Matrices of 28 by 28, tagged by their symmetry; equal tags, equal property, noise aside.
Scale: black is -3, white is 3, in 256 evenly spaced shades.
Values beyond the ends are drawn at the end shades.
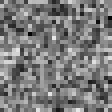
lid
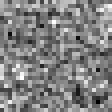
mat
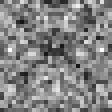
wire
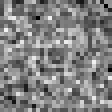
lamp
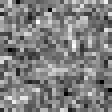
mat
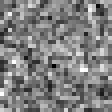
mat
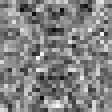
wire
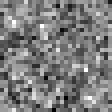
lamp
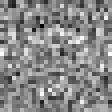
wire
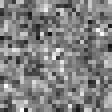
mat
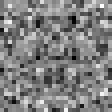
wire
